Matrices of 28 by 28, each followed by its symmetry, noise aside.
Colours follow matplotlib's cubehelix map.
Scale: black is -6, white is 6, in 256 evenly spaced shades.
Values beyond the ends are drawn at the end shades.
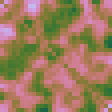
symmetric.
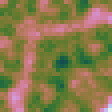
symmetric.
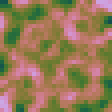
symmetric.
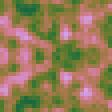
mirrored top to bottom.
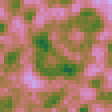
symmetric across the other diagonal.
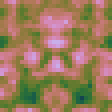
mirrored left to right.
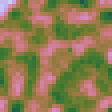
symmetric.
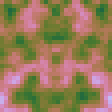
mirrored left to right.
